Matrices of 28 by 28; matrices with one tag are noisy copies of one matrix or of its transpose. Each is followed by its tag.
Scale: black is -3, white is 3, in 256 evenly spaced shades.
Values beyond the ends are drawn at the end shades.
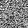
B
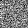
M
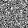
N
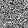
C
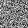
N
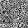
C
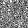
M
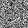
C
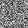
C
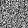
B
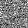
B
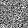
C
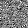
B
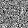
C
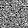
B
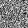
N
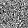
C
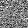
B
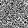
C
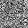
C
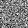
B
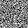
C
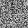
C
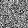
M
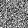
B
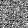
B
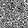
C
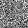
C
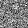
N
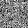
B
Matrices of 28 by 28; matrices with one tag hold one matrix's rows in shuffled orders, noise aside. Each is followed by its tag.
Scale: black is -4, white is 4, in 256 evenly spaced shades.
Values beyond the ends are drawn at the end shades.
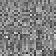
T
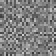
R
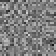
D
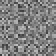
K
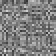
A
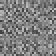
R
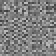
D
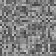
A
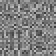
T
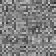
A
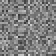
K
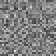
D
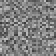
D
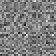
D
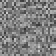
A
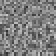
D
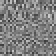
R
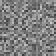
D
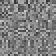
K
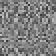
K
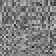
A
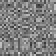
T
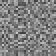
K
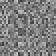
K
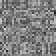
A
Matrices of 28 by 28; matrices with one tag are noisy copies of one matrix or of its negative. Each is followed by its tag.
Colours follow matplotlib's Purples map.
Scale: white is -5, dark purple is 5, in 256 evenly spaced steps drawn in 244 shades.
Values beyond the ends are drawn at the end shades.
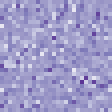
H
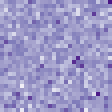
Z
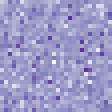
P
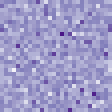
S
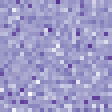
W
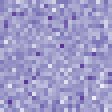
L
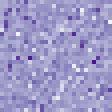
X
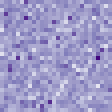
X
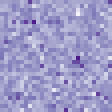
Z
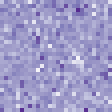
Z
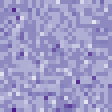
W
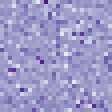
S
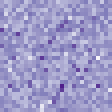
X
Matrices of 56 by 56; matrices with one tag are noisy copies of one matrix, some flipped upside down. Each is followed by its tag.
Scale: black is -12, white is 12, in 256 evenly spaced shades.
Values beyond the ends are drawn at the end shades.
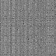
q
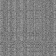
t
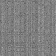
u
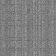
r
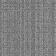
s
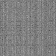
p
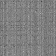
p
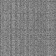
q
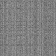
p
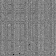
u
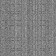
r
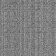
s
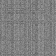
u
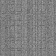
r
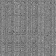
u
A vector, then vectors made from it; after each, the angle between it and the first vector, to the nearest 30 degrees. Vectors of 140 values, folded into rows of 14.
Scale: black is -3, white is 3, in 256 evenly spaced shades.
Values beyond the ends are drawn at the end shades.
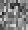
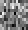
150 degrees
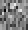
150 degrees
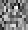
30 degrees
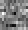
120 degrees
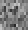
150 degrees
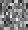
90 degrees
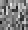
120 degrees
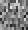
150 degrees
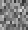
120 degrees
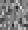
120 degrees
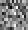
60 degrees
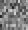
30 degrees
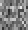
90 degrees
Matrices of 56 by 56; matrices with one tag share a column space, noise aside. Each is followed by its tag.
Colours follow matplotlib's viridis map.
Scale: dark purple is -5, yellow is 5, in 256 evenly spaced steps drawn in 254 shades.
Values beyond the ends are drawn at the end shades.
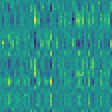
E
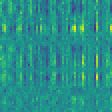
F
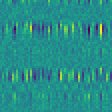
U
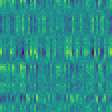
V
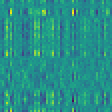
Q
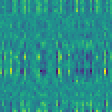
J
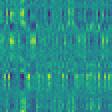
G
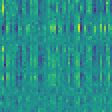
F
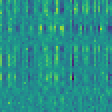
F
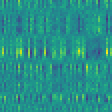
V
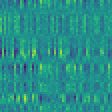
V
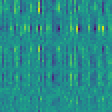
F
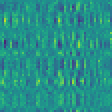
E
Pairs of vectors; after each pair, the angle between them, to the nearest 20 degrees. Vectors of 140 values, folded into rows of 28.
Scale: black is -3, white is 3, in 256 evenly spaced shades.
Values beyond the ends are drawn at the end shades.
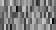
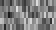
140 degrees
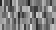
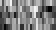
140 degrees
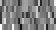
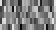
40 degrees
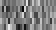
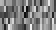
60 degrees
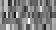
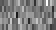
120 degrees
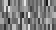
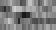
100 degrees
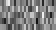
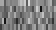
80 degrees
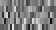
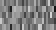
60 degrees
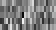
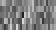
20 degrees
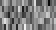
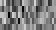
60 degrees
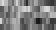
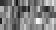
160 degrees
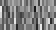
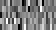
100 degrees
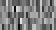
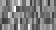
140 degrees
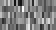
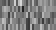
160 degrees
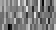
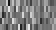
80 degrees
